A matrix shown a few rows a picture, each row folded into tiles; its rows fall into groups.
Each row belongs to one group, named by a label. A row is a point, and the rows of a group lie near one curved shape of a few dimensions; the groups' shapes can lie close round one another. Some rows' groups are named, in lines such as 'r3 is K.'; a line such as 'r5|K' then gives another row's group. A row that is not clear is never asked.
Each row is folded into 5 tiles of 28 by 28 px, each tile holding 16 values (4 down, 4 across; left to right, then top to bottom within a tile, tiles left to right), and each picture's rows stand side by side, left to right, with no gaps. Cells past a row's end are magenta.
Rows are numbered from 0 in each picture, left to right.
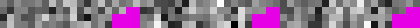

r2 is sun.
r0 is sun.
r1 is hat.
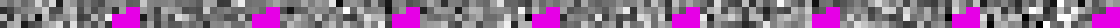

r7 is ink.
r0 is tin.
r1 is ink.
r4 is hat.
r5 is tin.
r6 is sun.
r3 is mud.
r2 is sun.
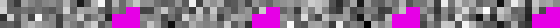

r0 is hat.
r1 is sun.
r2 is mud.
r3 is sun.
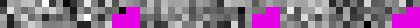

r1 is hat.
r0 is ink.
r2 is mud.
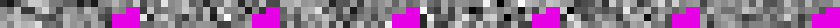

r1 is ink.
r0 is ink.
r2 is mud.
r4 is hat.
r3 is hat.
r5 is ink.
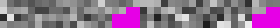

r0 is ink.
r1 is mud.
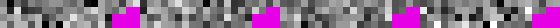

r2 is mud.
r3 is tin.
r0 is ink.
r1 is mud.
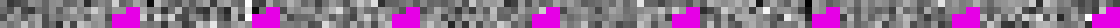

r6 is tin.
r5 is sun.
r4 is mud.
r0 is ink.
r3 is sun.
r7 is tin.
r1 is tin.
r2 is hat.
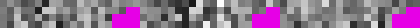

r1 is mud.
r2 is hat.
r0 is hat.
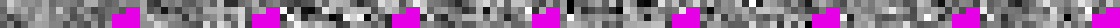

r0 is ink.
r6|ink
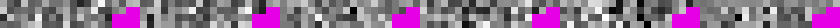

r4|mud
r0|hat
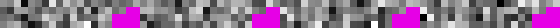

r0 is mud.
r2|hat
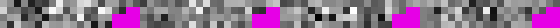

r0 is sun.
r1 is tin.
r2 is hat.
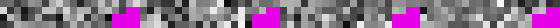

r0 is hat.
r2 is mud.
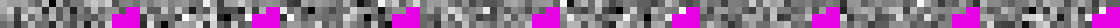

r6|hat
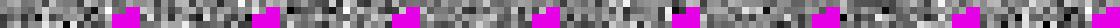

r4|tin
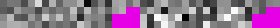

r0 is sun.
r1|ink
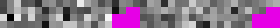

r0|tin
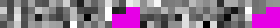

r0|tin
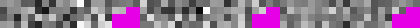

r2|mud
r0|mud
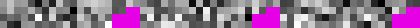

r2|ink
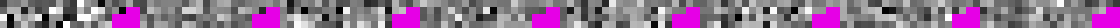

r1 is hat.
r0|ink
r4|hat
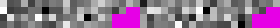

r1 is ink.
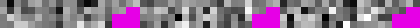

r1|hat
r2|ink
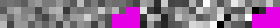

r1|sun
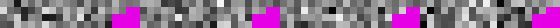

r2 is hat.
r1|mud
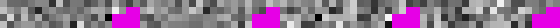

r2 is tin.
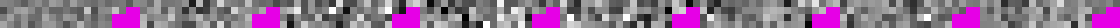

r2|tin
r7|mud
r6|ink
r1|tin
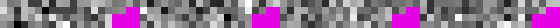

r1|tin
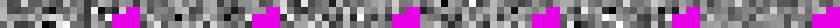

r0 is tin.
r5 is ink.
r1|tin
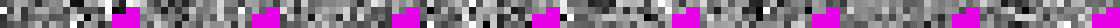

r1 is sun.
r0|tin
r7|mud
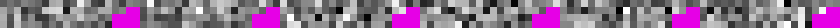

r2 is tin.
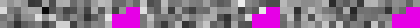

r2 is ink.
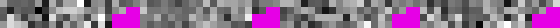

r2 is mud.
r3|ink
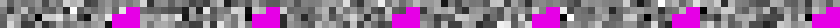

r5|mud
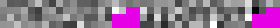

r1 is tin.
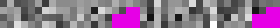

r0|hat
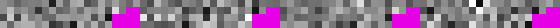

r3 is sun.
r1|tin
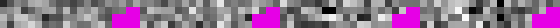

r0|ink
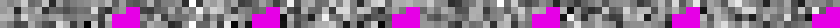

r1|sun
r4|hat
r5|mud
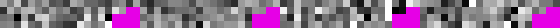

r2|tin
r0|mud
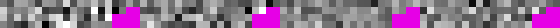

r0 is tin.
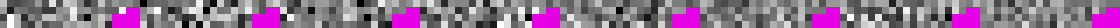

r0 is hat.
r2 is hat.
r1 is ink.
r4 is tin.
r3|mud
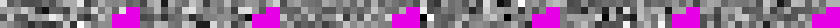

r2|tin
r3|hat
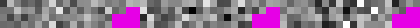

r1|hat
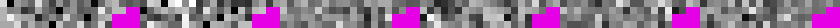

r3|hat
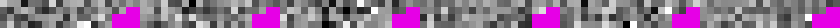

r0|mud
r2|tin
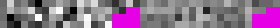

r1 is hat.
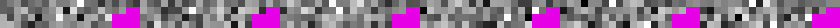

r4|mud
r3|mud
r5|tin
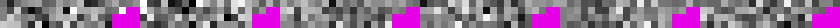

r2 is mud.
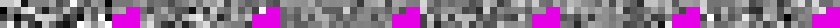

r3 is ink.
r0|mud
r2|ink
